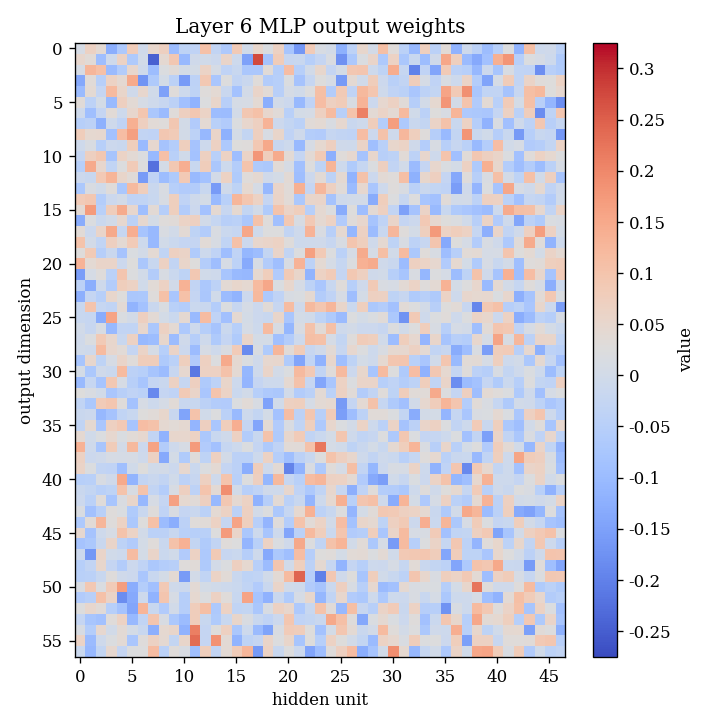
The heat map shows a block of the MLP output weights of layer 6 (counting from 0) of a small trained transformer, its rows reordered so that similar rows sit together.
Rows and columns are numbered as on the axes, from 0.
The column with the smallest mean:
46
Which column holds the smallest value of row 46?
30
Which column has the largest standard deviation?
38
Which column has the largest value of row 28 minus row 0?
21
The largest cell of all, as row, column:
1, 17
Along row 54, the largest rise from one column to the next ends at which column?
11
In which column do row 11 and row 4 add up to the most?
37
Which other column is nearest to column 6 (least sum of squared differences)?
12
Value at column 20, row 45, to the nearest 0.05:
-0.15
